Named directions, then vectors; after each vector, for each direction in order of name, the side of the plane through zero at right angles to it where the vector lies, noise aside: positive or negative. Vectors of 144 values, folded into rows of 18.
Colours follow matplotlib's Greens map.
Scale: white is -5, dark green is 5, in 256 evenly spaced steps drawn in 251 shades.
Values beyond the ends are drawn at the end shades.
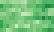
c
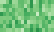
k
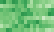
negative, negative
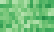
positive, positive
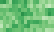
negative, negative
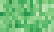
negative, positive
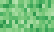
positive, positive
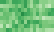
negative, negative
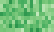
negative, positive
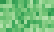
negative, negative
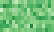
positive, positive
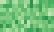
positive, positive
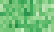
negative, positive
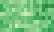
positive, negative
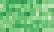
negative, positive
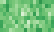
positive, positive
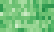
positive, negative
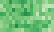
negative, positive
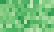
negative, negative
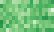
positive, positive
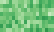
positive, positive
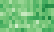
positive, negative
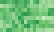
negative, negative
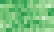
negative, negative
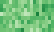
positive, negative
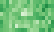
positive, negative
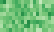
negative, negative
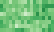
positive, negative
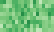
negative, negative
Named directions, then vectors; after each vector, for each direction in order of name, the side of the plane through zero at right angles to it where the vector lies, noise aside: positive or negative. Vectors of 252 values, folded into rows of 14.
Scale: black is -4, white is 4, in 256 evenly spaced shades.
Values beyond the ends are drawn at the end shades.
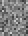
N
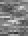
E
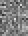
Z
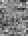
negative, positive, positive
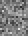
negative, positive, positive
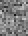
positive, negative, negative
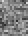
negative, positive, positive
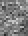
positive, positive, negative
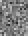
negative, negative, positive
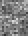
positive, positive, negative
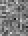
negative, positive, negative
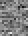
negative, positive, negative
